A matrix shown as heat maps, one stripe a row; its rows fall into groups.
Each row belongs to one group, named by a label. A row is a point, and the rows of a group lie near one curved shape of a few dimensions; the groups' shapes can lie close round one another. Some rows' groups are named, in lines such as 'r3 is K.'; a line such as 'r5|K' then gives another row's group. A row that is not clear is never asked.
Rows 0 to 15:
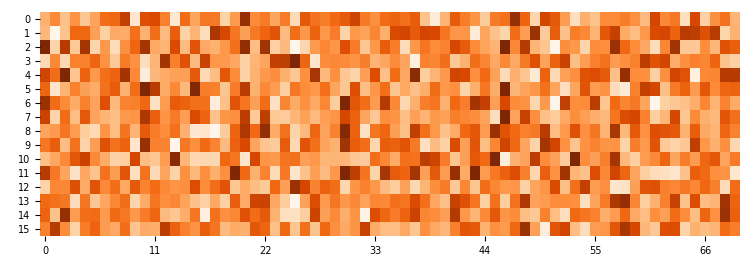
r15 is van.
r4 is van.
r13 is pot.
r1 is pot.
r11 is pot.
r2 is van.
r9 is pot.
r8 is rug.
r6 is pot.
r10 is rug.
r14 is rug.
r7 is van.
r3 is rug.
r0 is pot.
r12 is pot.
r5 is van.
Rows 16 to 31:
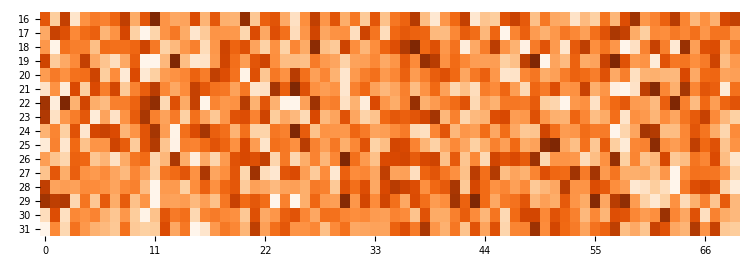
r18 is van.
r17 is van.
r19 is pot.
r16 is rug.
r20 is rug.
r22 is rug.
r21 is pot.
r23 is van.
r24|pot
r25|pot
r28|pot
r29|pot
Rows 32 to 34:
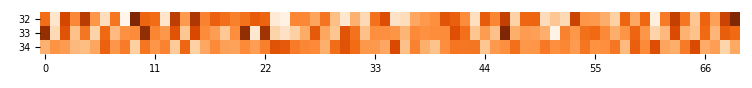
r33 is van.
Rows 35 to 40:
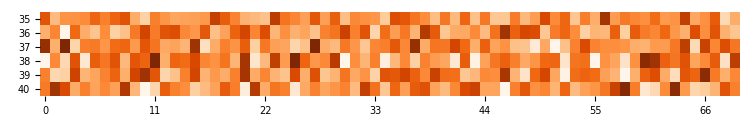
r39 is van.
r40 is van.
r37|van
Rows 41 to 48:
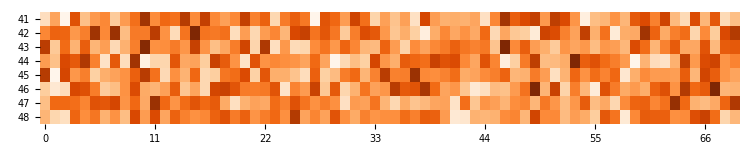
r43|van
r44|rug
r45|van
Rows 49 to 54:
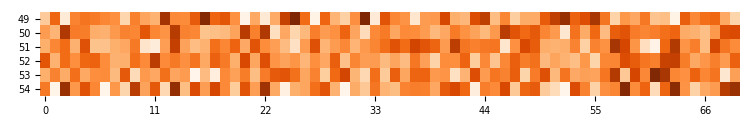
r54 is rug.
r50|rug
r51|pot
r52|rug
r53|rug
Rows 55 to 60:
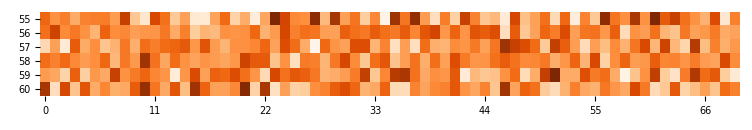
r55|rug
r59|pot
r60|van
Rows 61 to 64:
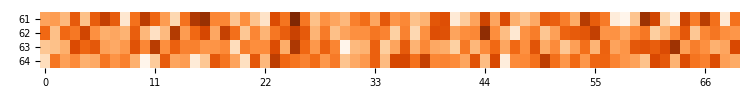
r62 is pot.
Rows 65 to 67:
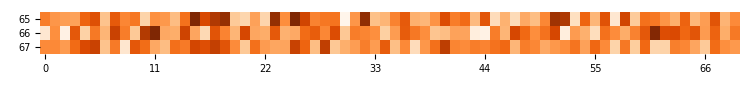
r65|rug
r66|pot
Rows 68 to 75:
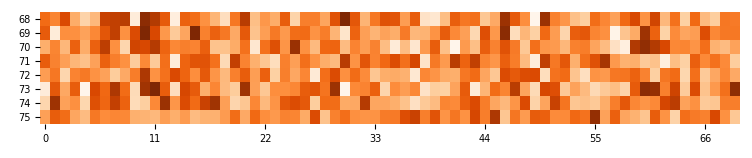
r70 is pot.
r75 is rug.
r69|van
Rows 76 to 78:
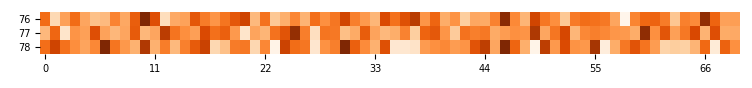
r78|pot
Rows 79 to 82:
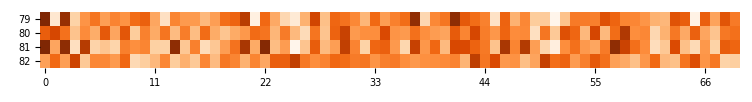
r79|van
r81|van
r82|rug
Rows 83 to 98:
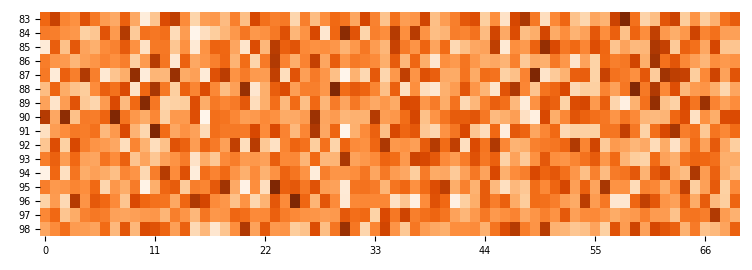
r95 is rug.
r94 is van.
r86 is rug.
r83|van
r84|rug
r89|van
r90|van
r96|pot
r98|rug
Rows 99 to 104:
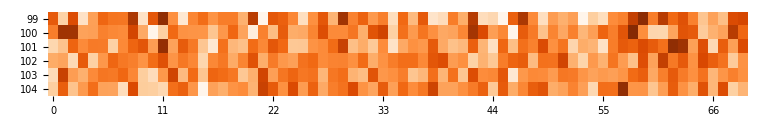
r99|rug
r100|van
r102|pot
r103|van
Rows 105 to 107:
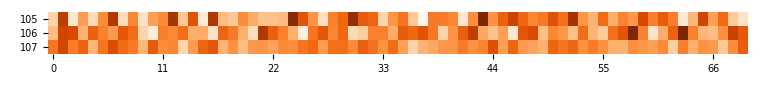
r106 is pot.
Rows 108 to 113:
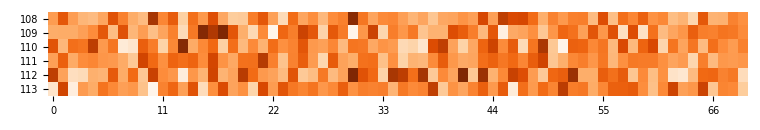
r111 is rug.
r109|rug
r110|pot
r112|pot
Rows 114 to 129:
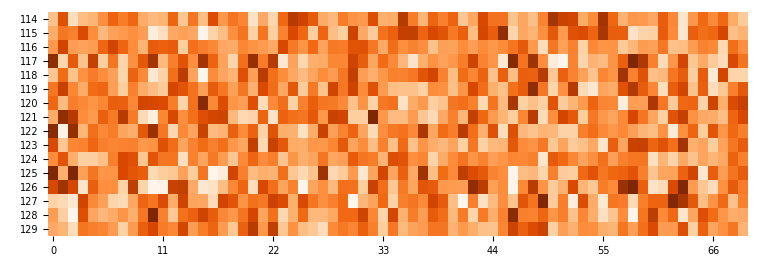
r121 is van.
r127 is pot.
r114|rug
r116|pot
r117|van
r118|van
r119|van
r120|van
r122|van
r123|rug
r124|pot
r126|van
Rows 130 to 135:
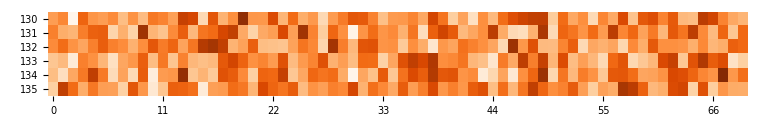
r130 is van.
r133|pot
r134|pot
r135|van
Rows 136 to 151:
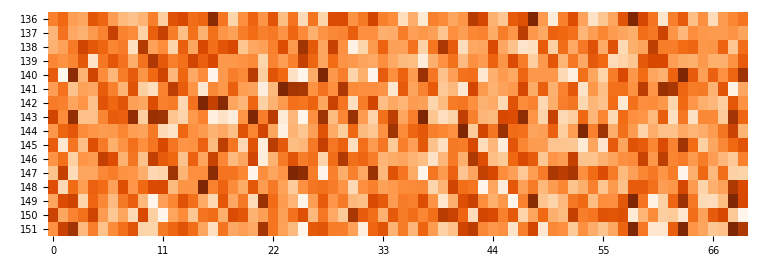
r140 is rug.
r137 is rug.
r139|pot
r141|rug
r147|rug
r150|pot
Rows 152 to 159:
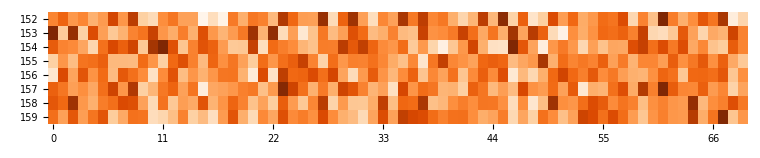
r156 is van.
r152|rug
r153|van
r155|rug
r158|van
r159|rug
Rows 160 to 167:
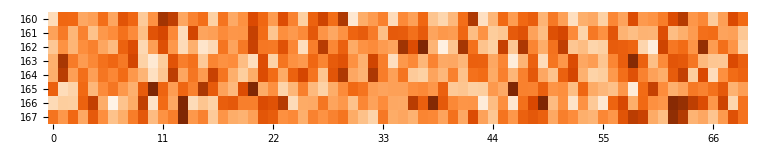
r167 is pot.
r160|pot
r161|pot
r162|pot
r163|van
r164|van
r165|van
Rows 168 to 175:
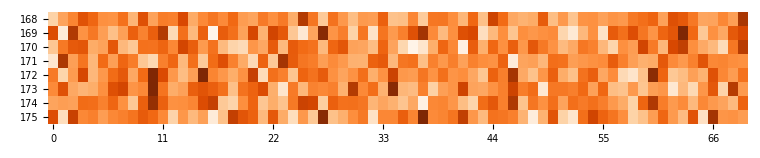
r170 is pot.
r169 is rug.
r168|pot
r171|van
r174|pot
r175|van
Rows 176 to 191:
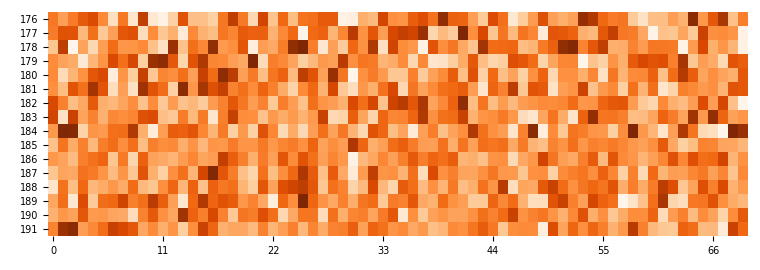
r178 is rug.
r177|pot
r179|rug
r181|rug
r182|pot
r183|van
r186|pot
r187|rug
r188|van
